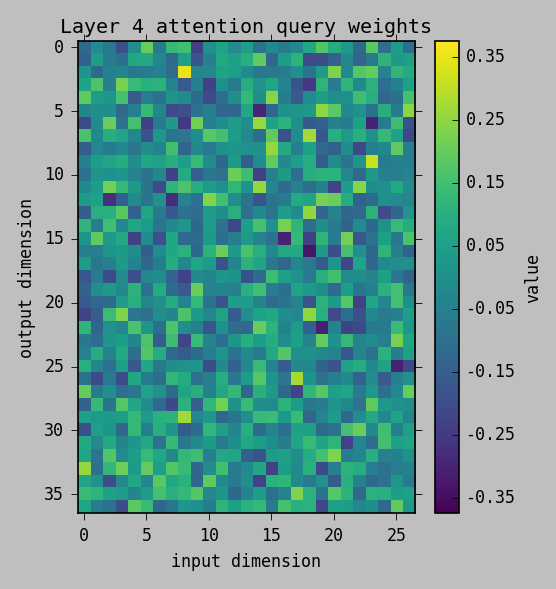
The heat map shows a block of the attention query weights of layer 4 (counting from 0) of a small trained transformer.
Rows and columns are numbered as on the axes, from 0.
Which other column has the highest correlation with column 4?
25
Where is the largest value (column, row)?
8, 2
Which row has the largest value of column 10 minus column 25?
12
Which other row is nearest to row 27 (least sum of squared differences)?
32
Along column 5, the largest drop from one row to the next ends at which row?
6
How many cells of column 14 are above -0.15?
32
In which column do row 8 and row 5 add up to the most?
26
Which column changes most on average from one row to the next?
14
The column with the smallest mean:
22
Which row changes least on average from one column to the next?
29
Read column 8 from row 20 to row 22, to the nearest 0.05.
-0.05 0.15 0
